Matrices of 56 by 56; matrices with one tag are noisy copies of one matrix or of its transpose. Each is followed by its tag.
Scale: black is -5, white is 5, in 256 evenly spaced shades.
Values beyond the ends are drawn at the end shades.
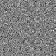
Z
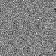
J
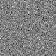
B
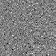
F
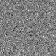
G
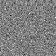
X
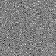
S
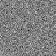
B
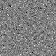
Z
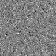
G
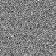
B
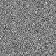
B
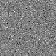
B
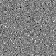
Z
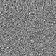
X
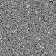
B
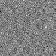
J
